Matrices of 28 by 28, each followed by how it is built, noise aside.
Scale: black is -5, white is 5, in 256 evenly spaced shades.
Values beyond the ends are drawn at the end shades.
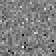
sparse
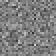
low rank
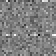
uneven rows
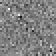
banded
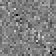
banded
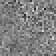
upper triangular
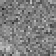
smooth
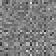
low rank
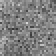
smooth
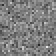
noise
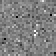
sparse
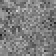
smooth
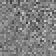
upper triangular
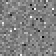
sparse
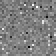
sparse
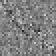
banded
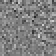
upper triangular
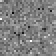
sparse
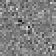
banded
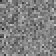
noise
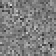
banded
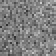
smooth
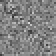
banded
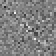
banded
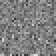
uneven rows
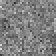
smooth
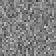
noise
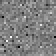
sparse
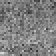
smooth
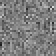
low rank
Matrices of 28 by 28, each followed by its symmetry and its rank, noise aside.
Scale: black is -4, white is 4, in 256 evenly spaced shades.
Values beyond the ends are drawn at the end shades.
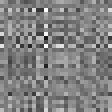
no symmetry, rank two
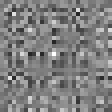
symmetric, rank three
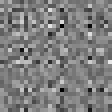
no symmetry, rank three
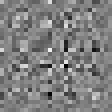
symmetric, rank three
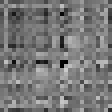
symmetric, rank three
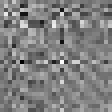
no symmetry, rank three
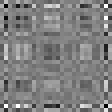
symmetric, rank one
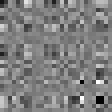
symmetric, rank two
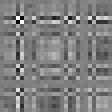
symmetric, rank one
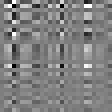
no symmetry, rank one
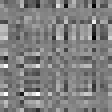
antisymmetric, rank two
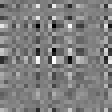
no symmetry, rank one
